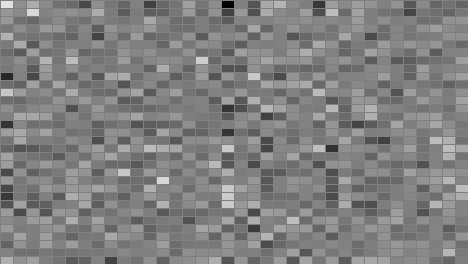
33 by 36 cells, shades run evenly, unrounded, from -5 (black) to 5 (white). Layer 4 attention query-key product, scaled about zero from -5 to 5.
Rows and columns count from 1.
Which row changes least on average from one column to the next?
3
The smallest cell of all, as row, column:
1, 18
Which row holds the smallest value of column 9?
33
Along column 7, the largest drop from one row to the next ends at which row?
27
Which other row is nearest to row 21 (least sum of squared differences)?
29
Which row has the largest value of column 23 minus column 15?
28
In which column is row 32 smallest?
24
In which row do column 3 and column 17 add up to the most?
2
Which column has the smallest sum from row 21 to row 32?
26
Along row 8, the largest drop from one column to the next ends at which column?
17
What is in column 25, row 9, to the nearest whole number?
-1
